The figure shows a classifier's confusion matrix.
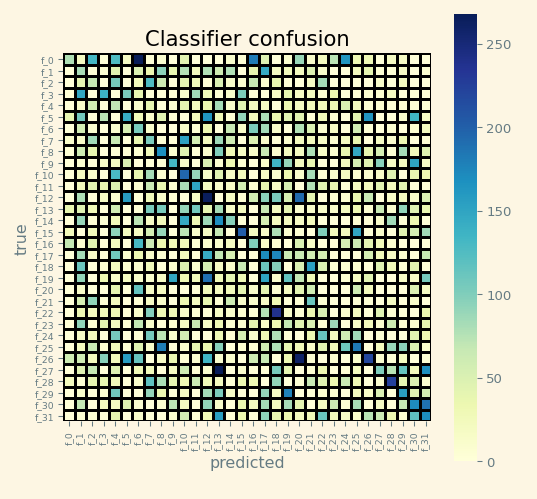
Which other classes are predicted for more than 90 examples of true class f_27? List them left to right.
f_13, f_18, f_29, f_31
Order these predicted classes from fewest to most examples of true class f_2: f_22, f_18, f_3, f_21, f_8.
f_3, f_21, f_18, f_8, f_22
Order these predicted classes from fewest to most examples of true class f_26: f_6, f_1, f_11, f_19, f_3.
f_11, f_19, f_1, f_3, f_6
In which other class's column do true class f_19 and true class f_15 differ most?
f_12
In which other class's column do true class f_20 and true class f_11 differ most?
f_6
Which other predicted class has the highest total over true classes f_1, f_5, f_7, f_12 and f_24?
f_17
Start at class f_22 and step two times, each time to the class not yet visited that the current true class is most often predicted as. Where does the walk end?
f_21
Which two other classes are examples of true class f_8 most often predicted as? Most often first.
f_25, f_13
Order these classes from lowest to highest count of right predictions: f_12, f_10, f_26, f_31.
f_31, f_10, f_26, f_12
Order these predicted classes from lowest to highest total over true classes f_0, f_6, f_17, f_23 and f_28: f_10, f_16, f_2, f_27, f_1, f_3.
f_27, f_3, f_10, f_2, f_1, f_16
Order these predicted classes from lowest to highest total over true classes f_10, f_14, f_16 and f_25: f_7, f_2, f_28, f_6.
f_2, f_7, f_28, f_6
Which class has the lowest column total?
f_0
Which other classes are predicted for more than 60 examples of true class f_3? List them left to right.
f_1, f_5, f_11, f_15
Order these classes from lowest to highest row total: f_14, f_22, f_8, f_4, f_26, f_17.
f_4, f_22, f_14, f_8, f_17, f_26
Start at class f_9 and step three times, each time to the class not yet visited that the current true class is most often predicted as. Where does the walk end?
f_13
